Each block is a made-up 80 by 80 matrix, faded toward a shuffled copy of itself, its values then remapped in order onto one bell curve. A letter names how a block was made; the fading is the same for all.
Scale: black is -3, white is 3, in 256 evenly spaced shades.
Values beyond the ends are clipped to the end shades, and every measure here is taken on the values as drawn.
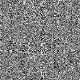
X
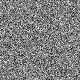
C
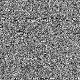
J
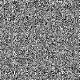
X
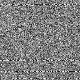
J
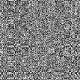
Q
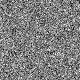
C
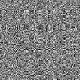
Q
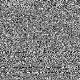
J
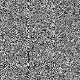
X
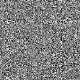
X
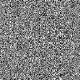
X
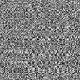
Q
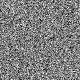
C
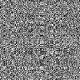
Q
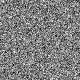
C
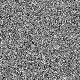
C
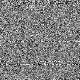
J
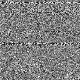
J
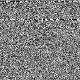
J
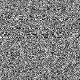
J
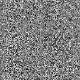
X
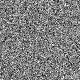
C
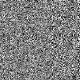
X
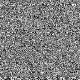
J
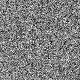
C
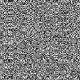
Q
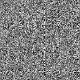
X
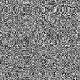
Q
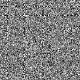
X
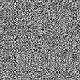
Q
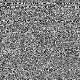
J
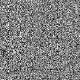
X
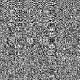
Q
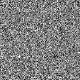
X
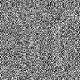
Q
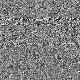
J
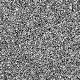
C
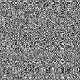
Q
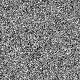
C
